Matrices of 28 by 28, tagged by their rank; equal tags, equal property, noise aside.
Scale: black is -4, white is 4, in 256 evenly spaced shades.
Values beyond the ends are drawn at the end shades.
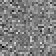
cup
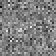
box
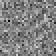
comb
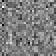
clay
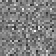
cup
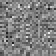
cup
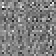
clay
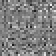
clay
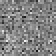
clay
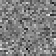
box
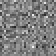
clay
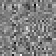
box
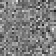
cup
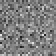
box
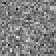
box
